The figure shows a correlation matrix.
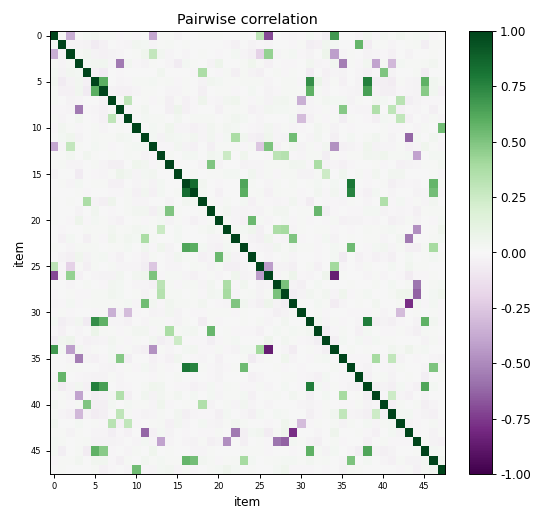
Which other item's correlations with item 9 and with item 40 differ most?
4
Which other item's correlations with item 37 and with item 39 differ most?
1
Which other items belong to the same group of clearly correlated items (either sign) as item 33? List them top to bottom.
15
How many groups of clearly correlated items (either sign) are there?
13
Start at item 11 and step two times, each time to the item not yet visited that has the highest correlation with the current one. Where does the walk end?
22
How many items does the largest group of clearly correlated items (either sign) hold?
6
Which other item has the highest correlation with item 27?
28
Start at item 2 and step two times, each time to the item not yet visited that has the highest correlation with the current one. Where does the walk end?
12
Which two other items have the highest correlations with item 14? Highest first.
19, 32
